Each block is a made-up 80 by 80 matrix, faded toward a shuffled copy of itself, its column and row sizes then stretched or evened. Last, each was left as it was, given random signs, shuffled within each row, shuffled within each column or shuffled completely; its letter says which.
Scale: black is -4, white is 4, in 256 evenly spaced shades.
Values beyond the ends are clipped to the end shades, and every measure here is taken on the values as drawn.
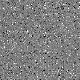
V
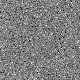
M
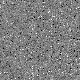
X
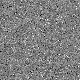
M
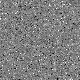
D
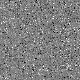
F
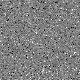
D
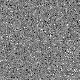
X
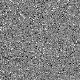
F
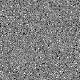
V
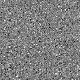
V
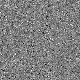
X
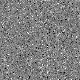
X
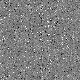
X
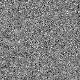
F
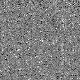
V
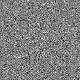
V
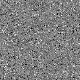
F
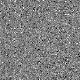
V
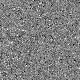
M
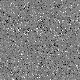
F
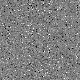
X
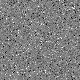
M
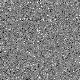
F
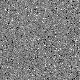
F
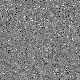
D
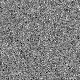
M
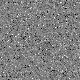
D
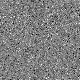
D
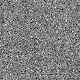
D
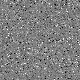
D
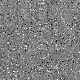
V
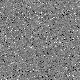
D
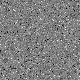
M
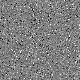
X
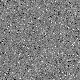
M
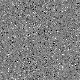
X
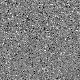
D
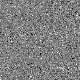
F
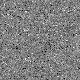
D
